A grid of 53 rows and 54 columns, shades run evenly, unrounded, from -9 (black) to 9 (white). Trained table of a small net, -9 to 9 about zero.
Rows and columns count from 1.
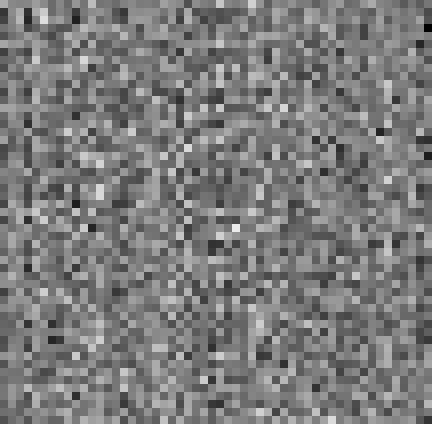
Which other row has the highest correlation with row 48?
36
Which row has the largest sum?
49
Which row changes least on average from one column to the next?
1
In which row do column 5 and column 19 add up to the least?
35
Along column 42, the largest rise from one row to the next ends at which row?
19
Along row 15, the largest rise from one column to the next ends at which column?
24
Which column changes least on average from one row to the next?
2
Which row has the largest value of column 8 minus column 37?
26
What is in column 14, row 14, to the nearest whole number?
-3
